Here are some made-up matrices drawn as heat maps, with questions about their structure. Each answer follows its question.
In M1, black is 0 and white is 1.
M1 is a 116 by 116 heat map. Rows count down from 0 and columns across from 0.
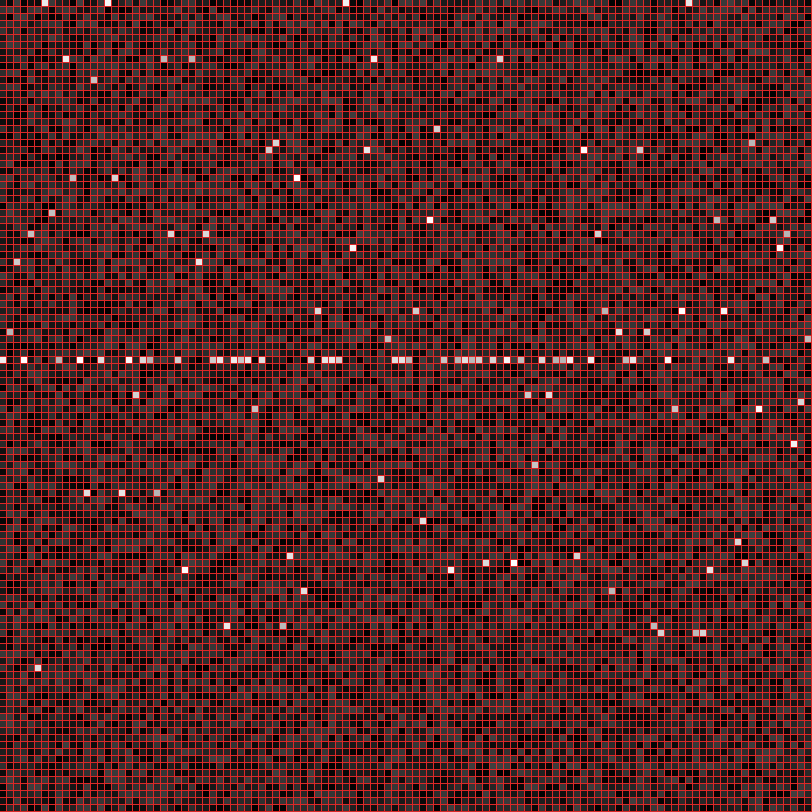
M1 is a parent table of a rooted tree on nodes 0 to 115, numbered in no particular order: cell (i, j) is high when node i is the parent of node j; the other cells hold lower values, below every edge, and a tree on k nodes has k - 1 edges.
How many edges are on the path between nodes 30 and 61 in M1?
3
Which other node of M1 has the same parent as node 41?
82
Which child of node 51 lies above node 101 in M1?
81
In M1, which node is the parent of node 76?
66
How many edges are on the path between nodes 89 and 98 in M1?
3
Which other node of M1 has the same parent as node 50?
111
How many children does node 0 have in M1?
4
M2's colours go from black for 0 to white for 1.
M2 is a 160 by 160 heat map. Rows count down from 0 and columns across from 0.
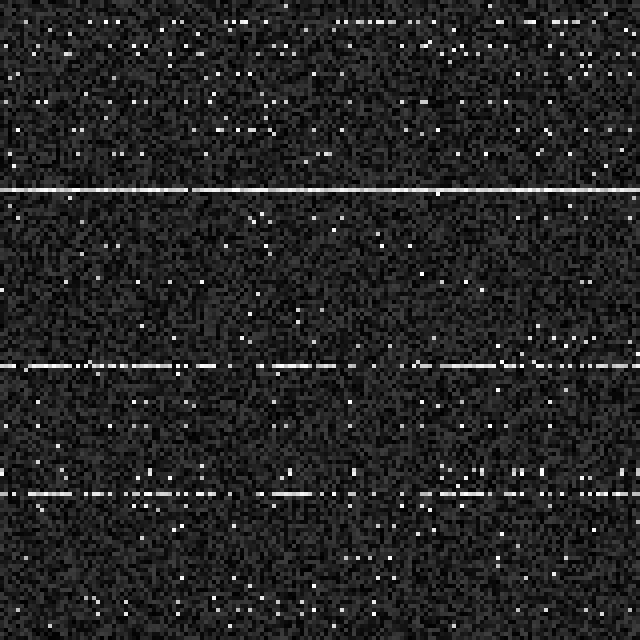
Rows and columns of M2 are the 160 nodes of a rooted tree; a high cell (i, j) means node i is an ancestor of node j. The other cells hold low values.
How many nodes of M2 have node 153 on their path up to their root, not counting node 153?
7
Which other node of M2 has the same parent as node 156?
40
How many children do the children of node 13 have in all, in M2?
4
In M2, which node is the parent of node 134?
81
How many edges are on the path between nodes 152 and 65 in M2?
9
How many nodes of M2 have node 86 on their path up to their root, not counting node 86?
4
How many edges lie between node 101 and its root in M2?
2
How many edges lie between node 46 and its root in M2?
8
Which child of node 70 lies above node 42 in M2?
16
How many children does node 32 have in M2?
3
